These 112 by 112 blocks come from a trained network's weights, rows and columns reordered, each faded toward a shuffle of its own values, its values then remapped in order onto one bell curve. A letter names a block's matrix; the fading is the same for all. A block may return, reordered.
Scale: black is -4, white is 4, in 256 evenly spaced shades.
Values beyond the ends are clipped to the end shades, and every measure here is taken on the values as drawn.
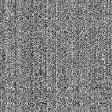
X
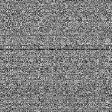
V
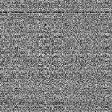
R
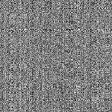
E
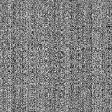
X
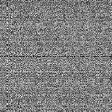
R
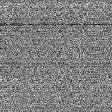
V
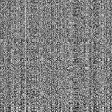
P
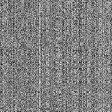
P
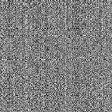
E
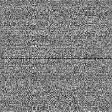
V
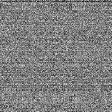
V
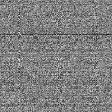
V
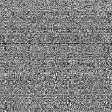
R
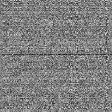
V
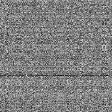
V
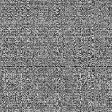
R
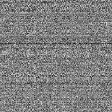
V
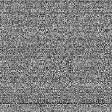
V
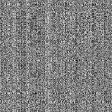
X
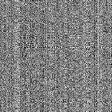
X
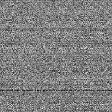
V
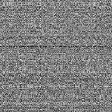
R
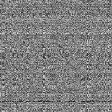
R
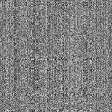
X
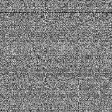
V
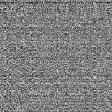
R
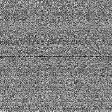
V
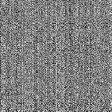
X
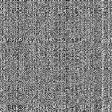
P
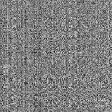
E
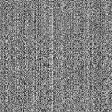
P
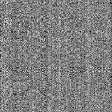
E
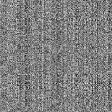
X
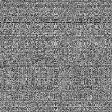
R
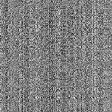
X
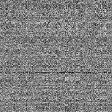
R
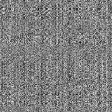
X
